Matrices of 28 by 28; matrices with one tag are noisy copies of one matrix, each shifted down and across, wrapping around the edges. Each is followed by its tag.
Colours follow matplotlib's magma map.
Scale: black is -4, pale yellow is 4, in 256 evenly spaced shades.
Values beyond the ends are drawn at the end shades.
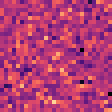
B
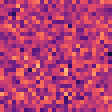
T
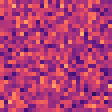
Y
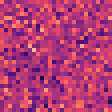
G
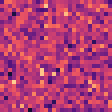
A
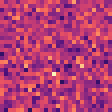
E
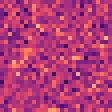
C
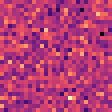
C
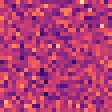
B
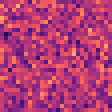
T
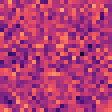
A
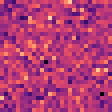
G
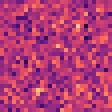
A
